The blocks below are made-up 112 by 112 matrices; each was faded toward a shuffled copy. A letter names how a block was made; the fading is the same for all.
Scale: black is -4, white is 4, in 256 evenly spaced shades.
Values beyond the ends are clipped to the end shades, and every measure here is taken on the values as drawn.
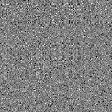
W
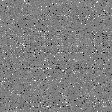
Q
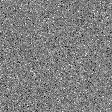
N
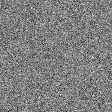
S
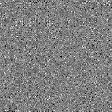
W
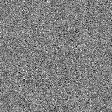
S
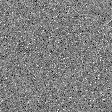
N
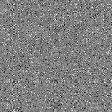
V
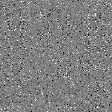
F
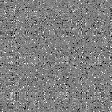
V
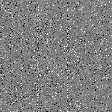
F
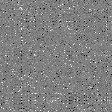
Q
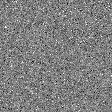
N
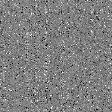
F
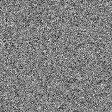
S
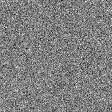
S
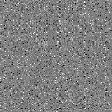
V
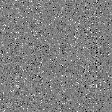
F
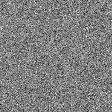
S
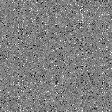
F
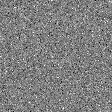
N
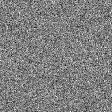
S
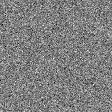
S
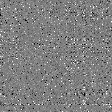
Q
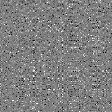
V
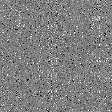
F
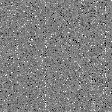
F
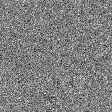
S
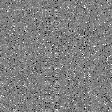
F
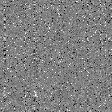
F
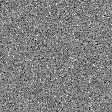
N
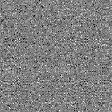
W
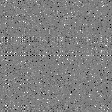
Q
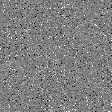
F
